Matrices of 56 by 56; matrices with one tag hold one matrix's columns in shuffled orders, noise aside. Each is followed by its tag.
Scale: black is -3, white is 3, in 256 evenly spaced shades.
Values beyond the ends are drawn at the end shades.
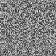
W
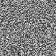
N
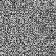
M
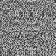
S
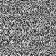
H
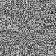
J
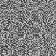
N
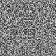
W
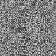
M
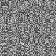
M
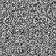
W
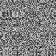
S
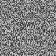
H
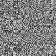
J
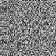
H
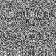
S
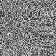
S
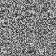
W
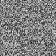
H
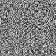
W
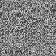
W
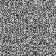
M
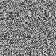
S
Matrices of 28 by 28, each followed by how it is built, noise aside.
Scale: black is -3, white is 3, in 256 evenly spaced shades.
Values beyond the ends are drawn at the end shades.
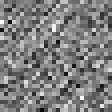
Hankel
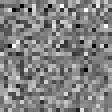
uneven rows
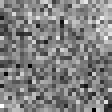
smooth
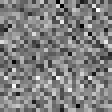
Toeplitz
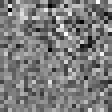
upper triangular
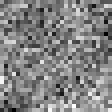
smooth
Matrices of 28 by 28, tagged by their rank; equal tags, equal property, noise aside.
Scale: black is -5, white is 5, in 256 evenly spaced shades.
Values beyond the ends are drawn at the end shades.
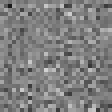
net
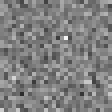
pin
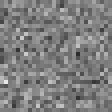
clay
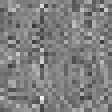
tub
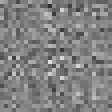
tub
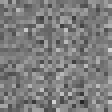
tub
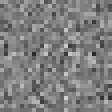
pin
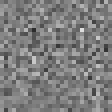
clay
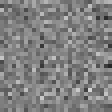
clay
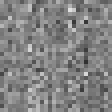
clay
